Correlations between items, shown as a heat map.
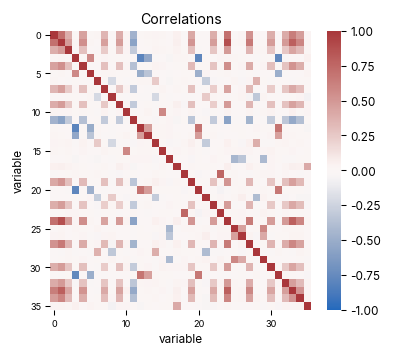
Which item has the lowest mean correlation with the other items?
11
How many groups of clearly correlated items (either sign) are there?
7
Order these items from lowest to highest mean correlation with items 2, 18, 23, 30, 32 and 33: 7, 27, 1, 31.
31, 7, 27, 1
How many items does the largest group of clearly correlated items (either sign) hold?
15
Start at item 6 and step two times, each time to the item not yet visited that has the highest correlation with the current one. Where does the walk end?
14
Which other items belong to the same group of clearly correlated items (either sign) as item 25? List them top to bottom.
16, 26, 29
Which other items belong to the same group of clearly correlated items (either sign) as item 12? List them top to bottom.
3, 5, 13, 20, 31
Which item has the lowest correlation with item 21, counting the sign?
28
